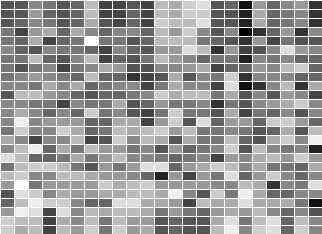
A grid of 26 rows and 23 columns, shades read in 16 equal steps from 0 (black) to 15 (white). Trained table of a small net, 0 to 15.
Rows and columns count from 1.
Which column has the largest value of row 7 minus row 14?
7
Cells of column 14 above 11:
4
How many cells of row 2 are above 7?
8
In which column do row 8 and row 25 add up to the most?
22
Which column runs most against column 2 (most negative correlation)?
14
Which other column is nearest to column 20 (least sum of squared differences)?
1
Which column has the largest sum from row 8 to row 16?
21
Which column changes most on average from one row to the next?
23
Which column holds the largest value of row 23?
3
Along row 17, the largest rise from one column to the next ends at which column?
19
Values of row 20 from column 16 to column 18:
7 13 6
